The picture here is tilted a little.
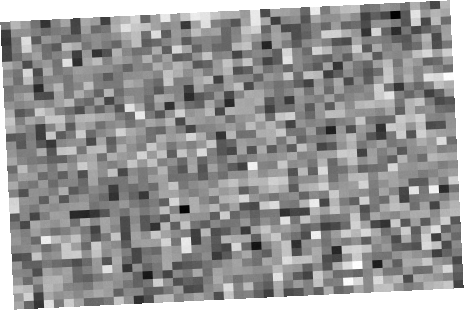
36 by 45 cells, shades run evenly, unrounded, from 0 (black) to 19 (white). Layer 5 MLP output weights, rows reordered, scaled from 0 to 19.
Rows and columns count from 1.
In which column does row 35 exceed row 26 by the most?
2
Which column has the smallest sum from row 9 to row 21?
22
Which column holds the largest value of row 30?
18
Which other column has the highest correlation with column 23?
17
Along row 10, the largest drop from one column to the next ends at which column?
25
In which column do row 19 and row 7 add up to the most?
29
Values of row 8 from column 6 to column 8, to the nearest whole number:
10 9 11
